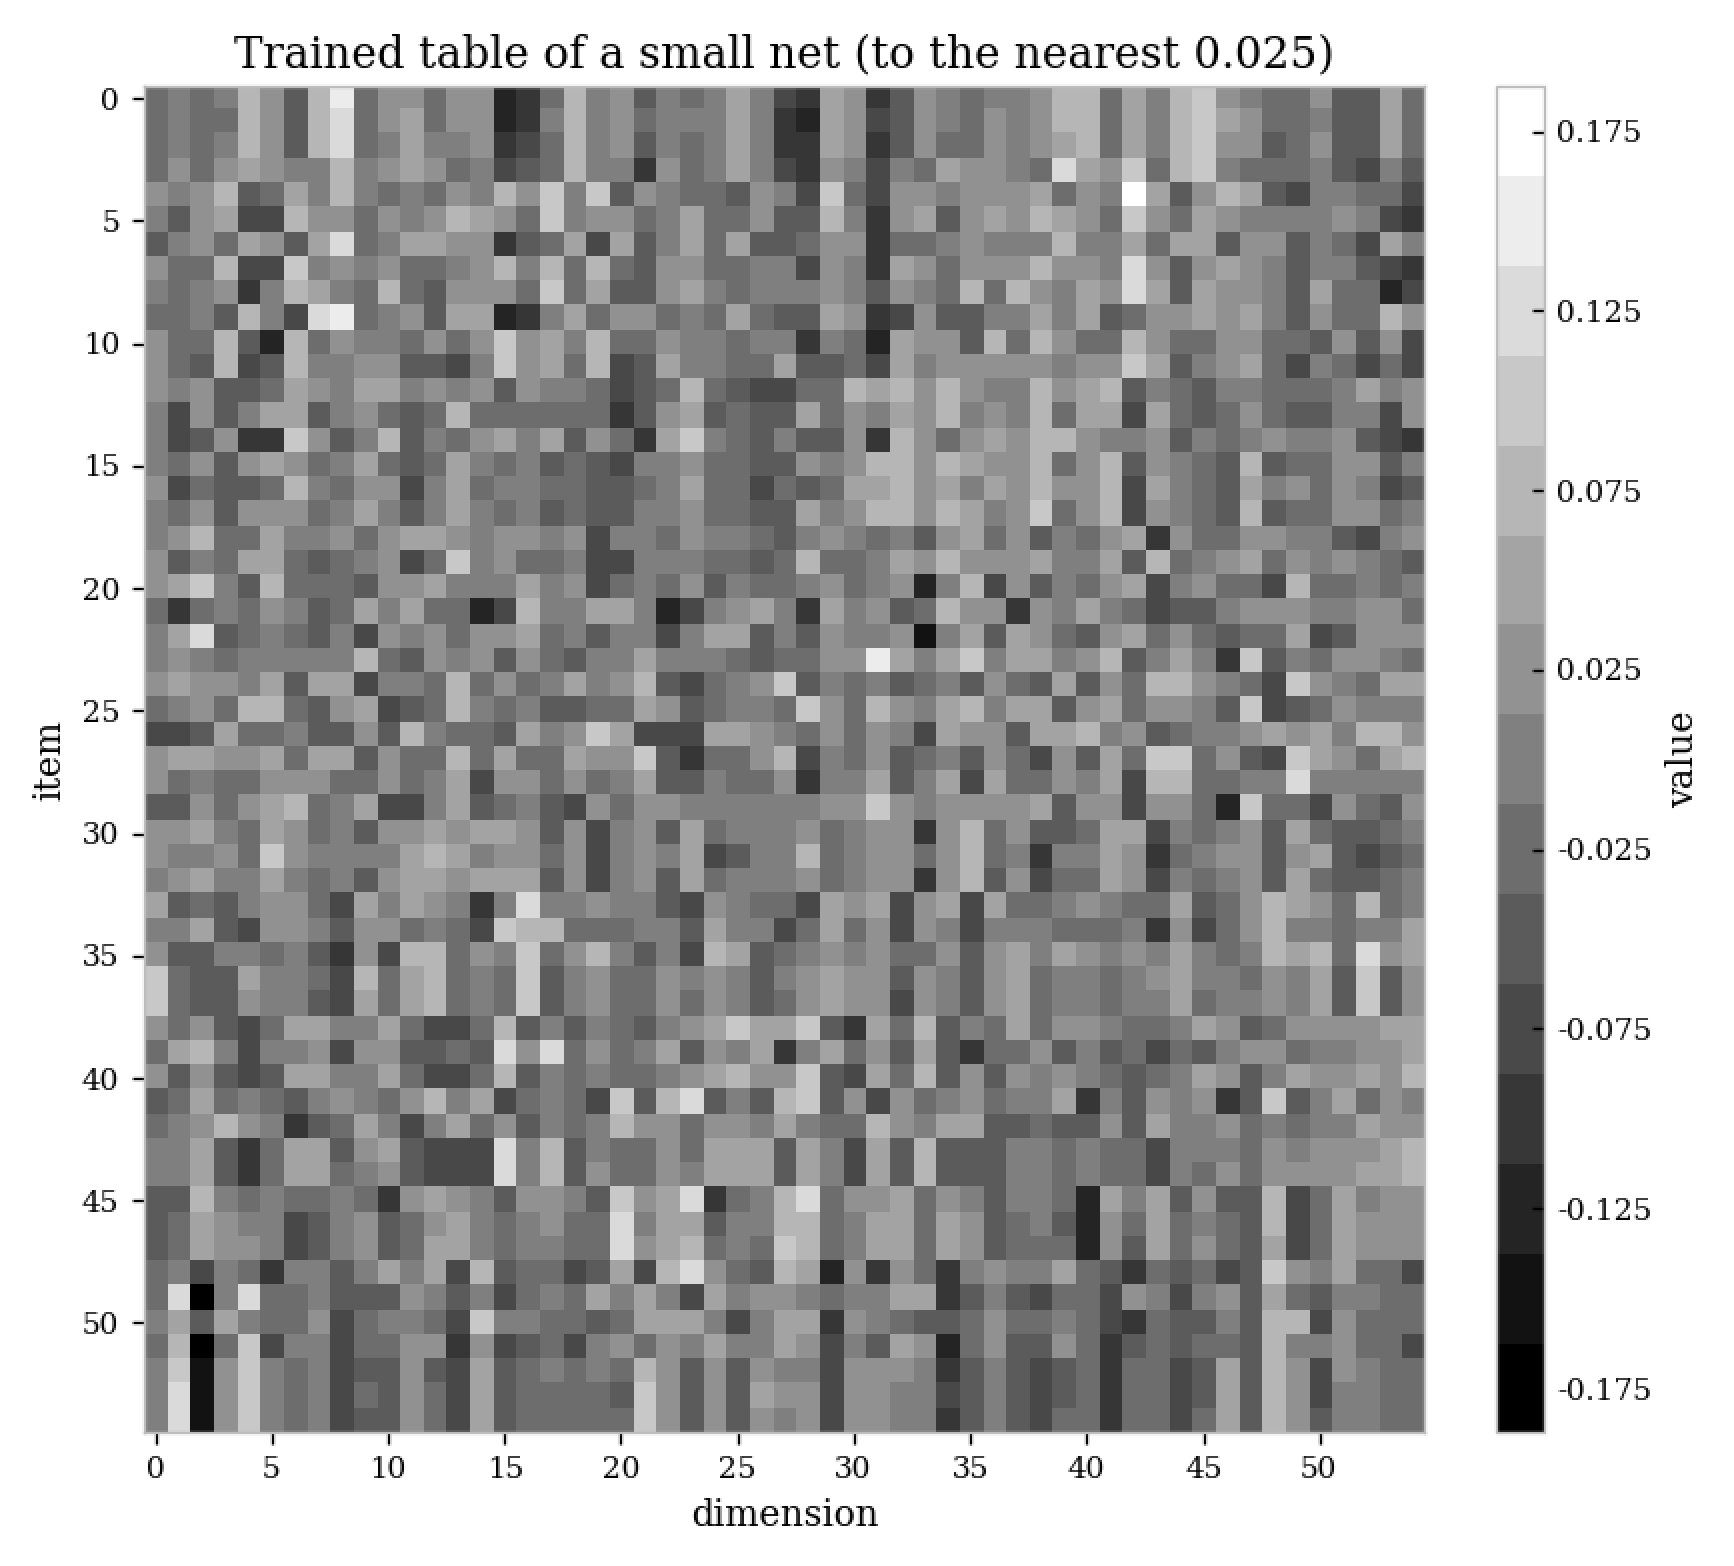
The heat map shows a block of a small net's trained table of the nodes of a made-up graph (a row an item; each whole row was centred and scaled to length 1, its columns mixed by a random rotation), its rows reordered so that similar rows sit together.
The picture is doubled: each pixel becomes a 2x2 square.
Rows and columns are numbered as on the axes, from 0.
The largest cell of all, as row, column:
4, 42
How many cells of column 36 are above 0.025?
6
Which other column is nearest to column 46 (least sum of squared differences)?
26
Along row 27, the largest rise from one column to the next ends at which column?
49
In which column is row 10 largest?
15
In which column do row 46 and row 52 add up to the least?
40
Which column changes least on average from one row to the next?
51
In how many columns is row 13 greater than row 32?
19
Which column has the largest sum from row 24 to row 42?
31
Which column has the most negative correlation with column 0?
20
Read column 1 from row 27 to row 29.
0.05 -0.025 -0.05
